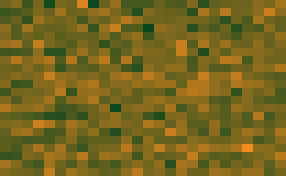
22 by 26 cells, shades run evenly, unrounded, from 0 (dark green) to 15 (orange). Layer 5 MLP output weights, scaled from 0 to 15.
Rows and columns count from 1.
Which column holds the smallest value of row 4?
14
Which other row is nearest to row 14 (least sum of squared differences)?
5
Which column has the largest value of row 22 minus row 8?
13
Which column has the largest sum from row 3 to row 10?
17
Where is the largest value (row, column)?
19, 23
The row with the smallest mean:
15
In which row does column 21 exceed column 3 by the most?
2
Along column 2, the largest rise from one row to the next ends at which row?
8
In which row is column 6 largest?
12
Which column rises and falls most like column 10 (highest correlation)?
25
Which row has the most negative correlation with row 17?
10
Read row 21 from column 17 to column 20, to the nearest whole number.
10 9 4 8
